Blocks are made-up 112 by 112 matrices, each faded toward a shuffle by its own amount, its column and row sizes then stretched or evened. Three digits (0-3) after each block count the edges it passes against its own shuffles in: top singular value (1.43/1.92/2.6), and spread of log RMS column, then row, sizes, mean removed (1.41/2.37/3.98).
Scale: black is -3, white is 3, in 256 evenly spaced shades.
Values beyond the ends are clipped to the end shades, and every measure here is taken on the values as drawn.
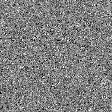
0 0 1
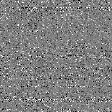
1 1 2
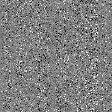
0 2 0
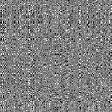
3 2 1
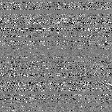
0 1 3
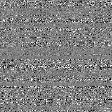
0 1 3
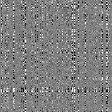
3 3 2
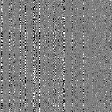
3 3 1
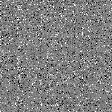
1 1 1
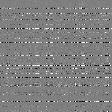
3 1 3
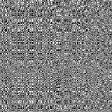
3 2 2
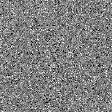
1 1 1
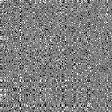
3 2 1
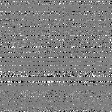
2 1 3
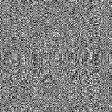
3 1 0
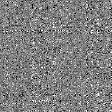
1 2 2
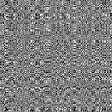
3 2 2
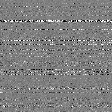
2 0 3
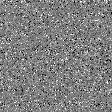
1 0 1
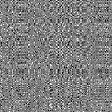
3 2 0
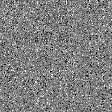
1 1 0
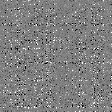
0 2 2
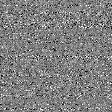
0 0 2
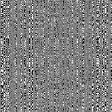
3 3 1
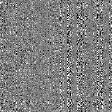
1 3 1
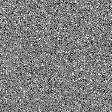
0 1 1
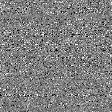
0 0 2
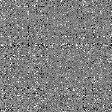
0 2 2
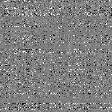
0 2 3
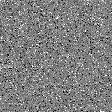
1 0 0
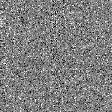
1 1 0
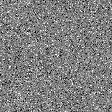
1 0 0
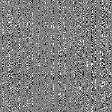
0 3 1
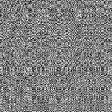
3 0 2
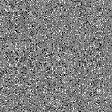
2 1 0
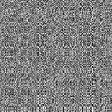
3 2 1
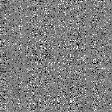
1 2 1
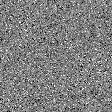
1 0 0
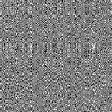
3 2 0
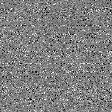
1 0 2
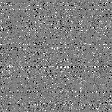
2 1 2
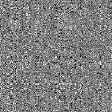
2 2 2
